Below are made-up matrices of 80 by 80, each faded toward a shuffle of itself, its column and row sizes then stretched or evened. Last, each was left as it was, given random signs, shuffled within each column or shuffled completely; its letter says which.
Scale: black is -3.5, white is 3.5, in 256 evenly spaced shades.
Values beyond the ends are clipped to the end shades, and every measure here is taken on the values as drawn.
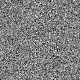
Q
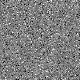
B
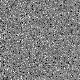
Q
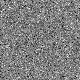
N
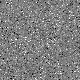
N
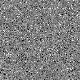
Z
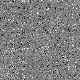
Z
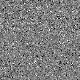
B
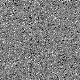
Q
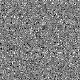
Z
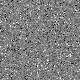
Q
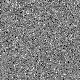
N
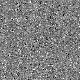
Q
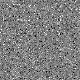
Z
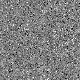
Q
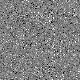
B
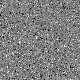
N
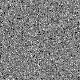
Q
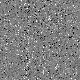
Q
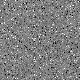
Q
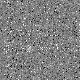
B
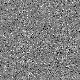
B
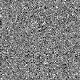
Z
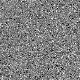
B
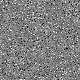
N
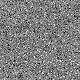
N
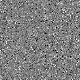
Z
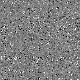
B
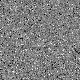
N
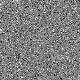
Q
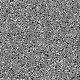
N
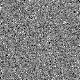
Q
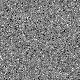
N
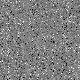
Q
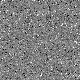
N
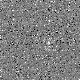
B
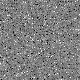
N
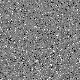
Q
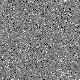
B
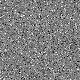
N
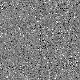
B
